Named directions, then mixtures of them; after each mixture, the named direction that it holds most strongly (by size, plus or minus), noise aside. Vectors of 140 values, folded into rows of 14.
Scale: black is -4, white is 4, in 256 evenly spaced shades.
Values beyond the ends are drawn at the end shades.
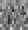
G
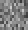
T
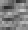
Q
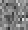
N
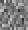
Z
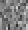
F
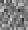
Z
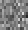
N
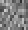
Z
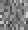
T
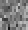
F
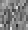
G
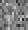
N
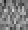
G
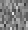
T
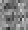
N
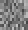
T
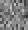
T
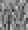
G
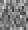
G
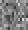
N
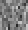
F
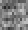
Q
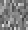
Z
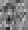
Q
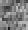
Q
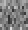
G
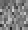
G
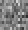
N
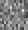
T
